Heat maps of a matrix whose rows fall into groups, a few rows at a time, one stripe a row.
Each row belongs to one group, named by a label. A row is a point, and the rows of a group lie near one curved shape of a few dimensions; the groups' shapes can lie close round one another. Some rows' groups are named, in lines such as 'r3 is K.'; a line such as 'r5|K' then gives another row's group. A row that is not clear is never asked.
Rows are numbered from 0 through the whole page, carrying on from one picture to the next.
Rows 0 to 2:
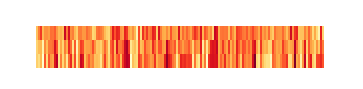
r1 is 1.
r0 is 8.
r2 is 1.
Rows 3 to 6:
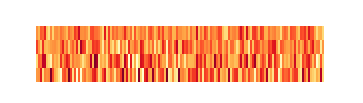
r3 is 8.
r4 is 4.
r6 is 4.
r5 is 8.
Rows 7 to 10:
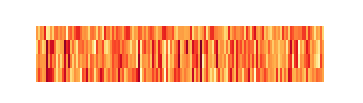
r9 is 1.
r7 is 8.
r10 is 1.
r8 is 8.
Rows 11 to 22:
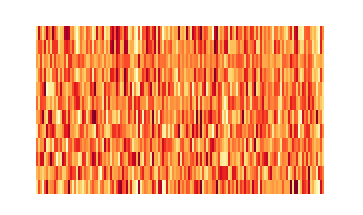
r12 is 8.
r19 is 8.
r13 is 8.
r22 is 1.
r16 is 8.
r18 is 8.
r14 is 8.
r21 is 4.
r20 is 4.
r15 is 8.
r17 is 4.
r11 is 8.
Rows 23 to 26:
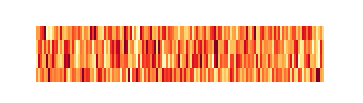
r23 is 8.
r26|1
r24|8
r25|8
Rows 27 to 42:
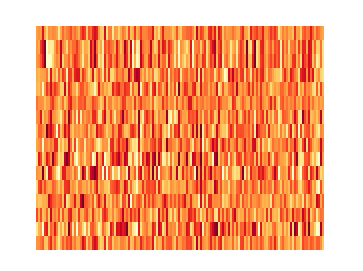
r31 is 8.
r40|4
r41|1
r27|4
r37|4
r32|4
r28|8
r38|8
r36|8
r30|8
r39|1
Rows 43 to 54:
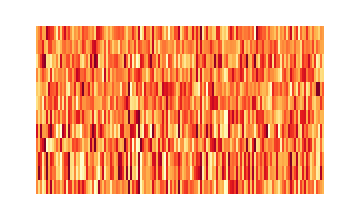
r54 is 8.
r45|8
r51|8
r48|1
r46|8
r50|4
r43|1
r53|1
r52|1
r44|4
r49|8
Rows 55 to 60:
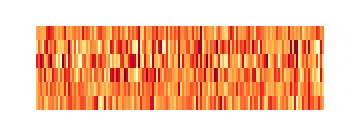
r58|8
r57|4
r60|4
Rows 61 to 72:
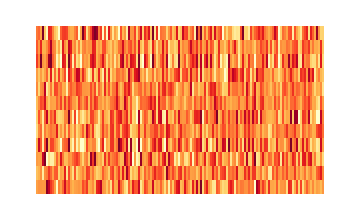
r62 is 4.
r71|1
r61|4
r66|8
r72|1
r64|8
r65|8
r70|8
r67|1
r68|1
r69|1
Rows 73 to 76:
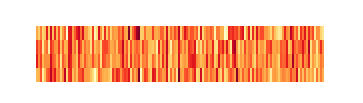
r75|4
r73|8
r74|4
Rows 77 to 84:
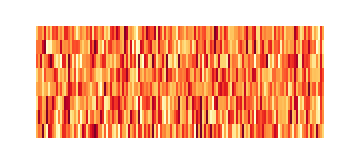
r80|1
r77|8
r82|8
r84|4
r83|1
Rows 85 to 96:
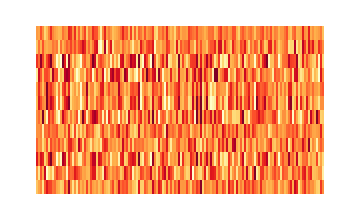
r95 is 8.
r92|1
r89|1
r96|1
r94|4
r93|4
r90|1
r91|4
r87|4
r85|4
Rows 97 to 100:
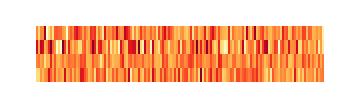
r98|4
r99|4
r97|8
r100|1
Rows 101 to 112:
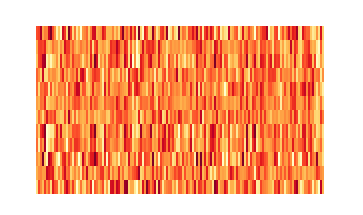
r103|8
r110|4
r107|1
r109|8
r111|1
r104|4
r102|8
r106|8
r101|4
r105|8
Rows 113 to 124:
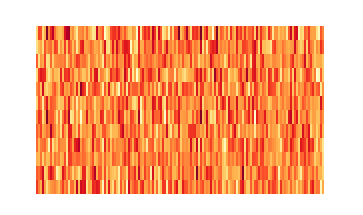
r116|8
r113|8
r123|4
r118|1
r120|4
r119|1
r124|4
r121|8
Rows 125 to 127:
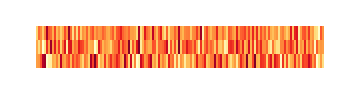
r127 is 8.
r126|8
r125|1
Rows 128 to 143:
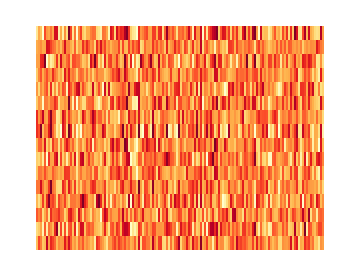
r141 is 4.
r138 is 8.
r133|1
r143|8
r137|1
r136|8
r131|8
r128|1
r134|4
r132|8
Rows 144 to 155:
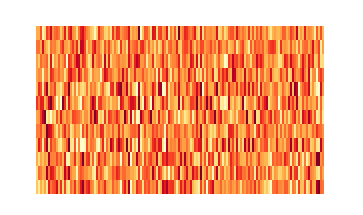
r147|4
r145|4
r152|1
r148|1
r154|8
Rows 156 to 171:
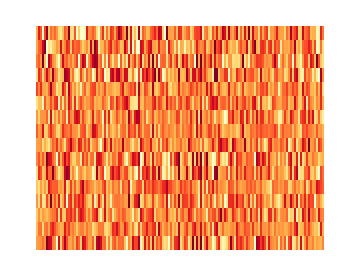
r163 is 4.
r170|8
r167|1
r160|4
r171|1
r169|4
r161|1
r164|4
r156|1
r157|8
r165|1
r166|8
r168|8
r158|4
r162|8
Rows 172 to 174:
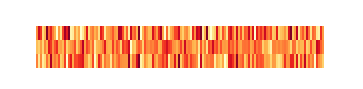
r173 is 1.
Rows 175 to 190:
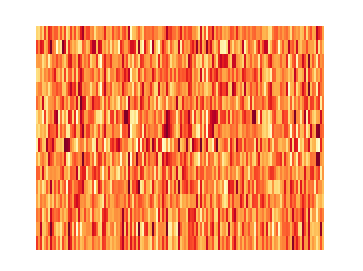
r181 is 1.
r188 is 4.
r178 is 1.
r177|4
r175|1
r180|4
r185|4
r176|4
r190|4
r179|4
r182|1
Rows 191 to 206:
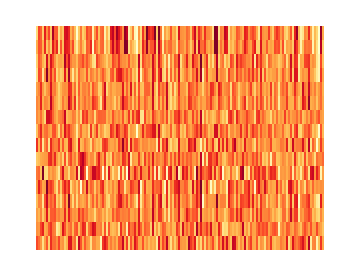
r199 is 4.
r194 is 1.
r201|4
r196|4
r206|4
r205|4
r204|8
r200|1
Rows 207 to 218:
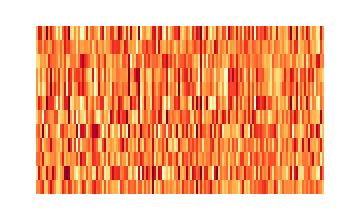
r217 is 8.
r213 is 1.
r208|8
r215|4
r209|1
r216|4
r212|1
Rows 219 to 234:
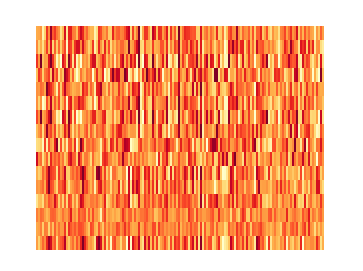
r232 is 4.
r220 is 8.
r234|1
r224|8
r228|4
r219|8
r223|1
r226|1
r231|1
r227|1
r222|8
